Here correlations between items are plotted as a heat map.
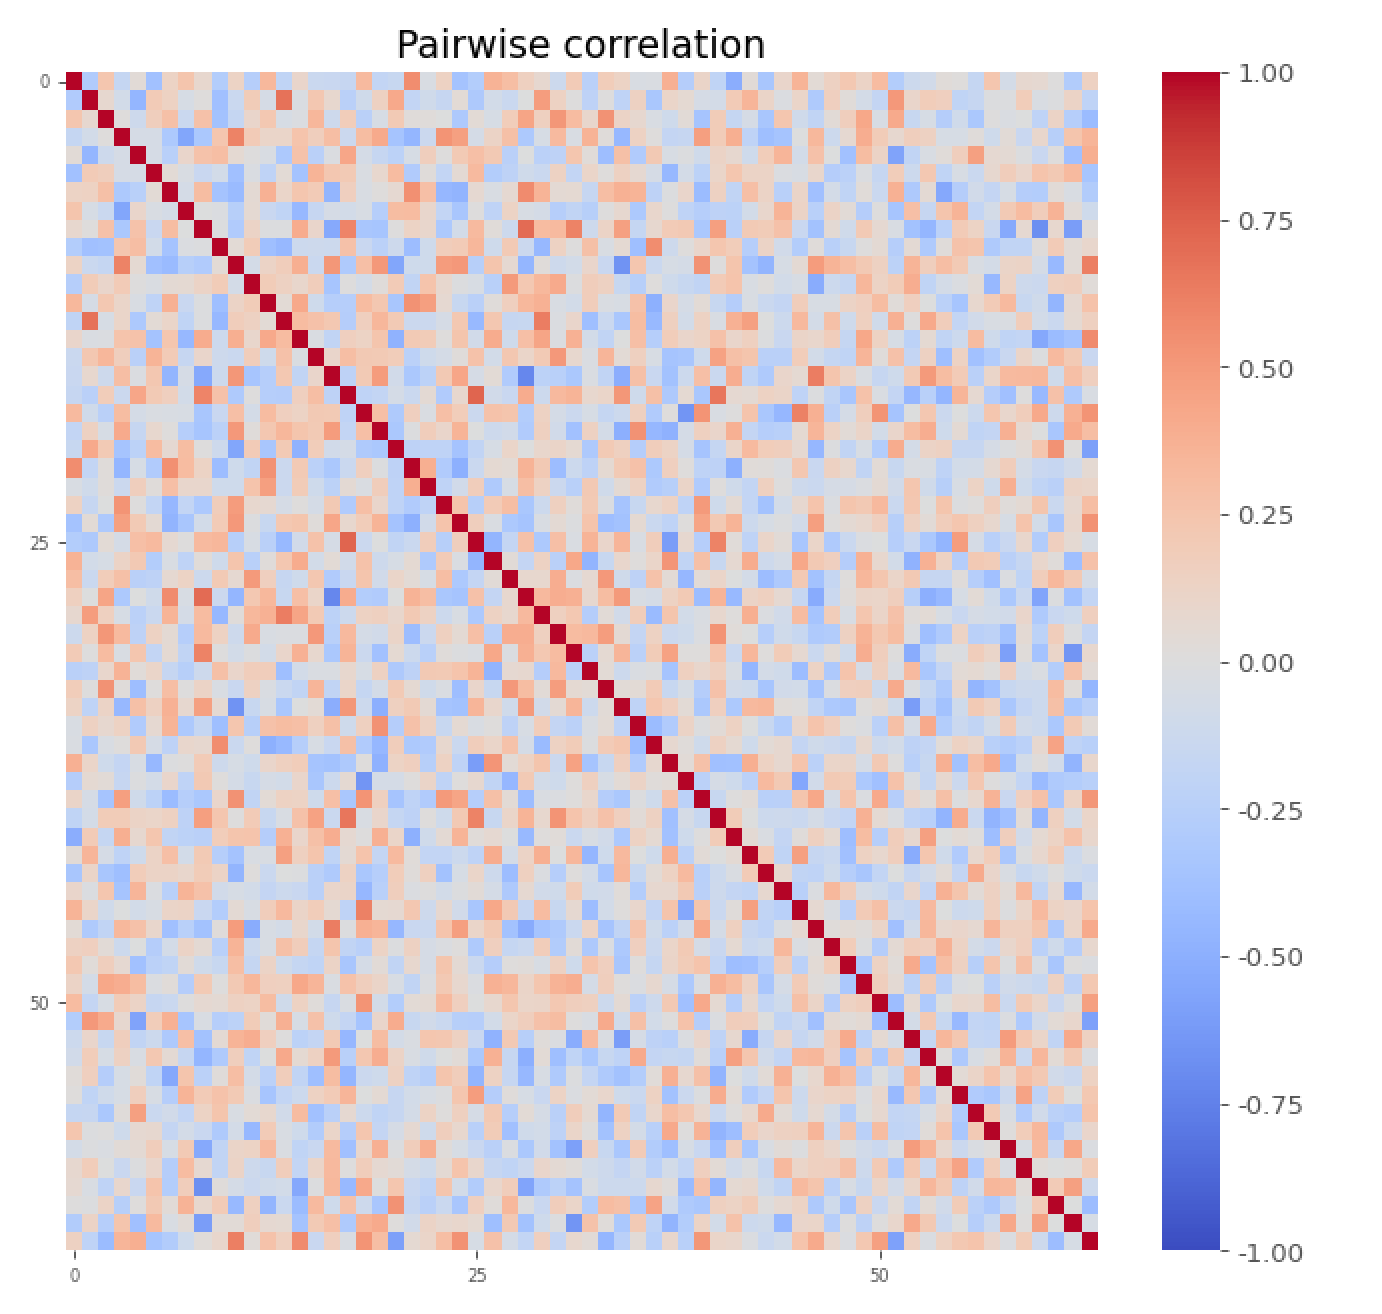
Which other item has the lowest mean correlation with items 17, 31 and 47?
62
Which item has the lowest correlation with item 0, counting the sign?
41
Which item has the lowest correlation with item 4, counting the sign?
51
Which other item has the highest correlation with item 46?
16
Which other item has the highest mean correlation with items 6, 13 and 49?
29
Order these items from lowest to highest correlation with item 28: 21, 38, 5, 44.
5, 44, 38, 21
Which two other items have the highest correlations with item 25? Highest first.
17, 40
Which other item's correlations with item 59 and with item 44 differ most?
18
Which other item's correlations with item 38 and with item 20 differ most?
61
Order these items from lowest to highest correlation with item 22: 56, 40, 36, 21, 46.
36, 46, 40, 56, 21
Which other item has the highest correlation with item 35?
19
